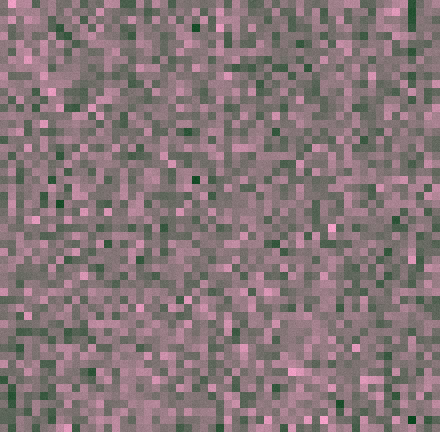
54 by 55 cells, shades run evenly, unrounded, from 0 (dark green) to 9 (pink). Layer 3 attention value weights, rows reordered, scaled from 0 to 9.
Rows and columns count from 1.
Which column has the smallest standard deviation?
15
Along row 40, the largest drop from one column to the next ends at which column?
5
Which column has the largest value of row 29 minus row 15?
42
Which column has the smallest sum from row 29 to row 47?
49
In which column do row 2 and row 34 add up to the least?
52
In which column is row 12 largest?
7
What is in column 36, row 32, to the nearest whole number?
2
